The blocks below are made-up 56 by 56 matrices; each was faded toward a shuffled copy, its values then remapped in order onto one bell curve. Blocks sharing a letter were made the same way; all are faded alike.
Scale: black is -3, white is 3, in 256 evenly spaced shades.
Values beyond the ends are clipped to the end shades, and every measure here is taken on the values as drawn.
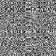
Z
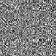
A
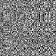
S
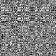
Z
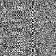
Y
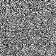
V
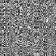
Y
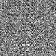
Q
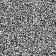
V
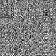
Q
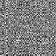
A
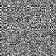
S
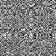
Z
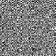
S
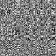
A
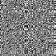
S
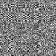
A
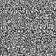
Q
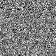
V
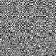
Z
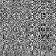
A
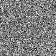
V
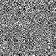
Q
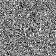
V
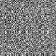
A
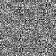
Q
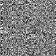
Y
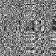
S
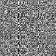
Y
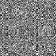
Y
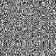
Y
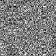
Q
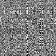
Y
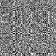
Y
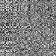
S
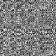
A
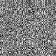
S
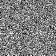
V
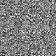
Q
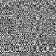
Z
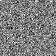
V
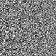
Q
